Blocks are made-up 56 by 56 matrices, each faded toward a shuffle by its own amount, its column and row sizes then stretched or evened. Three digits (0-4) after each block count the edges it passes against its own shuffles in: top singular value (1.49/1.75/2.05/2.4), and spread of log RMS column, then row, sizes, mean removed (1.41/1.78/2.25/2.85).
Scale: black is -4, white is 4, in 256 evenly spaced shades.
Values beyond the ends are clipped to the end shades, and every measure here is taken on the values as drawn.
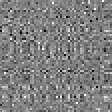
4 0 2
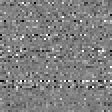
1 0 4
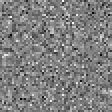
2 1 0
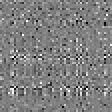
4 2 3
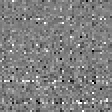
1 2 3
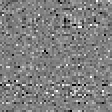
3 0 3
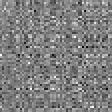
4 1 3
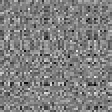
4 1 3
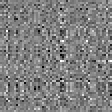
4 3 2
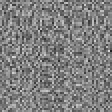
3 0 0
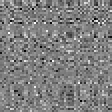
4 0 3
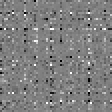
3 3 3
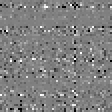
1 2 4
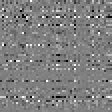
3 2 4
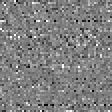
0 0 3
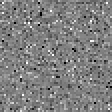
0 0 1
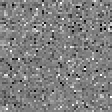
1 1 1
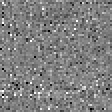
0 1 1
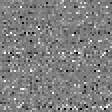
1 0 3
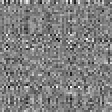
4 2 3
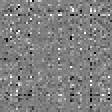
3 3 2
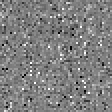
0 1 0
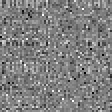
3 0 0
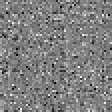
2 0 1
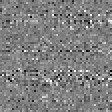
3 0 3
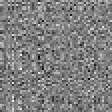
3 3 1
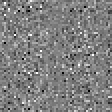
0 3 1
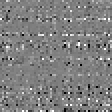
2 3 4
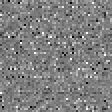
0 0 2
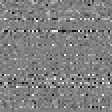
3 0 4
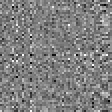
3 3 1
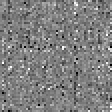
1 3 1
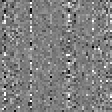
3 4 0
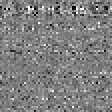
2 0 4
